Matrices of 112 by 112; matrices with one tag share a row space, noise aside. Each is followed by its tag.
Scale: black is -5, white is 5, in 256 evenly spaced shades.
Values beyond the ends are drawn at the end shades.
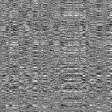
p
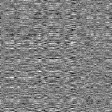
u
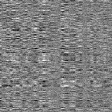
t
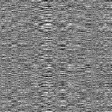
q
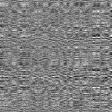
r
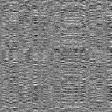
p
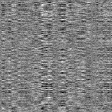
q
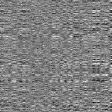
r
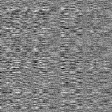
t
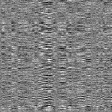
q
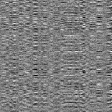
p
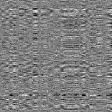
p
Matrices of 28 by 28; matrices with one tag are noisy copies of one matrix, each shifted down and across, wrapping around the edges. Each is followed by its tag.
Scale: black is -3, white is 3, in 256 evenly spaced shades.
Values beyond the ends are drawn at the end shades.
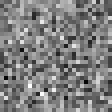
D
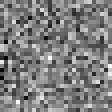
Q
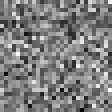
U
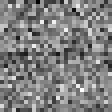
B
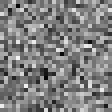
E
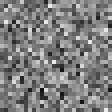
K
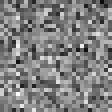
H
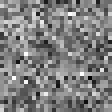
B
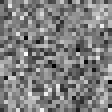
D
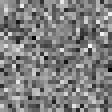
K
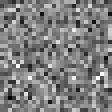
K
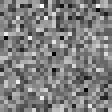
Q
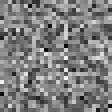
H
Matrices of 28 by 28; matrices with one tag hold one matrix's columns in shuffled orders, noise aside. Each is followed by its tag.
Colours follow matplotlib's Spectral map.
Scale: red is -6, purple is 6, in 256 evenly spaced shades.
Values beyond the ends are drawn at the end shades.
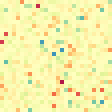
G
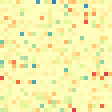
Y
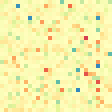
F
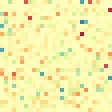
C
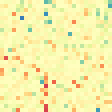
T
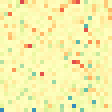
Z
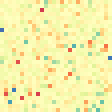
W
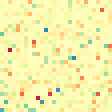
W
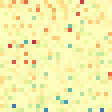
Z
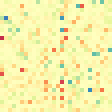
F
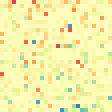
Z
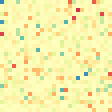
C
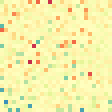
Z
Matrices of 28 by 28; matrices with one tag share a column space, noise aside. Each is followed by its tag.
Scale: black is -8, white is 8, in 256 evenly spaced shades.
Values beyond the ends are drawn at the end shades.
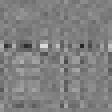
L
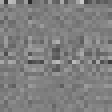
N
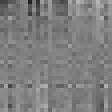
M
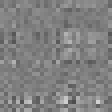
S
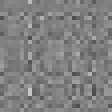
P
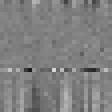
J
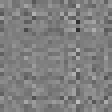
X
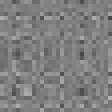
P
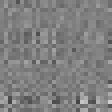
S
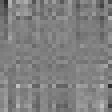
M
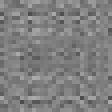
X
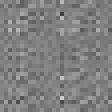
X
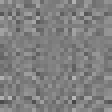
X
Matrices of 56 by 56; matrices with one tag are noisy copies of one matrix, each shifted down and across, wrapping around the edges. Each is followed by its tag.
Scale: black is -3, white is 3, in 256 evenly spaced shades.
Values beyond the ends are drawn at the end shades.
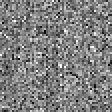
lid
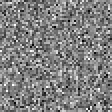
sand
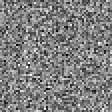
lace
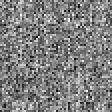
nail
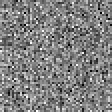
lid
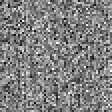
lid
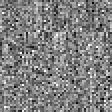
nail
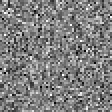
sand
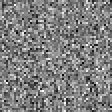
sand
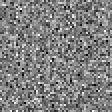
lace
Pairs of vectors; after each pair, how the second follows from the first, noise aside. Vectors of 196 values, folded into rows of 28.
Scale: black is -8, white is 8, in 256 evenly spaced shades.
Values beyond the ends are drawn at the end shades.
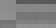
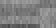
reversed.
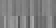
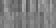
reversed.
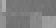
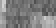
scaled up.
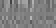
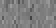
negated, partly zeroed.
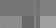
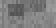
wrapped around, negated.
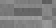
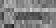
reversed, scaled up.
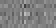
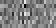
scaled up.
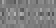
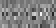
reversed, scaled up.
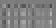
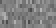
shuffled.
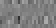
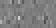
negated, partly zeroed.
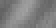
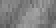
reversed.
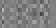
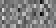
scaled up.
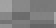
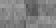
wrapped around, negated.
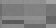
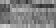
reversed, scaled up.
